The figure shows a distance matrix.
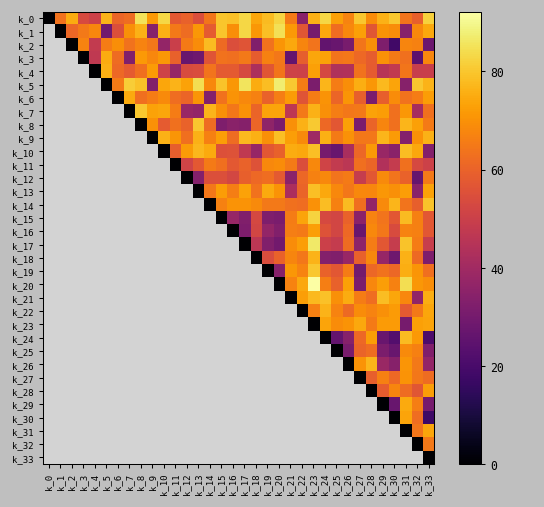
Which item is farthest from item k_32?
k_5
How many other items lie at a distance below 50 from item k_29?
10
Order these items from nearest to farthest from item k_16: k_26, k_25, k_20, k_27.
k_27, k_20, k_25, k_26
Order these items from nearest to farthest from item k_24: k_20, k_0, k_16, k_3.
k_16, k_20, k_3, k_0
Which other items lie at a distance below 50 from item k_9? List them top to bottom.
k_1, k_5, k_23, k_31
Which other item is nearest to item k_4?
k_11
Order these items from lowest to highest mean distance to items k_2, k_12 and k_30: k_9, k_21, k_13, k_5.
k_13, k_21, k_9, k_5
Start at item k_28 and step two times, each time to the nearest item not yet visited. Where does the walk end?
k_14
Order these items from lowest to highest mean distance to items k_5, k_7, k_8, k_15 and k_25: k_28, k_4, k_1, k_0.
k_4, k_1, k_28, k_0
